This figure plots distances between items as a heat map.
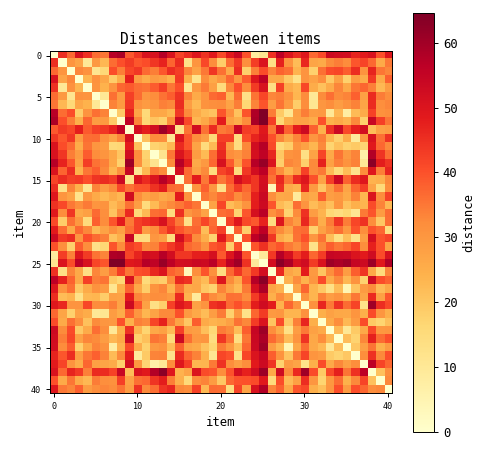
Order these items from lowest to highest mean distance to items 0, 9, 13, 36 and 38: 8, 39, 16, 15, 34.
39, 15, 16, 34, 8
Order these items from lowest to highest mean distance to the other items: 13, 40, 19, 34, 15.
19, 34, 40, 13, 15
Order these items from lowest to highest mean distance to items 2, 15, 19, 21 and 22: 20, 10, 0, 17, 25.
10, 17, 20, 0, 25
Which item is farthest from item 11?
25
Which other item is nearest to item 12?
37
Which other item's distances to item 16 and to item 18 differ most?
26
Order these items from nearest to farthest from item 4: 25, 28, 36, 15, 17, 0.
28, 17, 36, 15, 0, 25
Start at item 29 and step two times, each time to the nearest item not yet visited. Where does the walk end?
3
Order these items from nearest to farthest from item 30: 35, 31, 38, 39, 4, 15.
31, 35, 4, 39, 15, 38
